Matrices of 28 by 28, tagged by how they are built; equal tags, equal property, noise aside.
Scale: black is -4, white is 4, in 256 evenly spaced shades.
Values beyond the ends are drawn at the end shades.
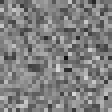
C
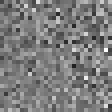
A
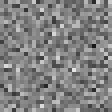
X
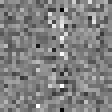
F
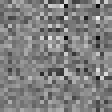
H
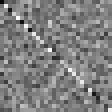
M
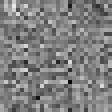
H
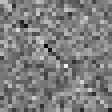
M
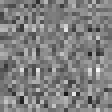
H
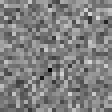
C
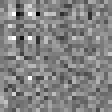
H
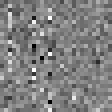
F
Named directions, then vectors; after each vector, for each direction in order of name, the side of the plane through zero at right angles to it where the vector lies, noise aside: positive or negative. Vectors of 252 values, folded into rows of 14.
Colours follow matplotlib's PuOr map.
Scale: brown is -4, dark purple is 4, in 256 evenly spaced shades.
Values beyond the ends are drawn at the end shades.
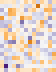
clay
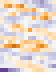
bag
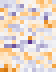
negative, negative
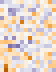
negative, negative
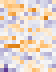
positive, positive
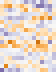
positive, negative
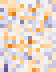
positive, positive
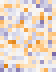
positive, negative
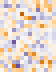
negative, positive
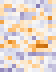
positive, negative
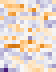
positive, positive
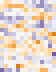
positive, negative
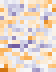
negative, negative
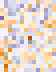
negative, negative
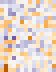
negative, negative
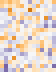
positive, positive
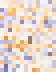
positive, positive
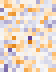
positive, positive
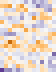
positive, negative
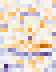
positive, positive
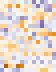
positive, negative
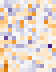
negative, negative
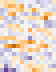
positive, positive
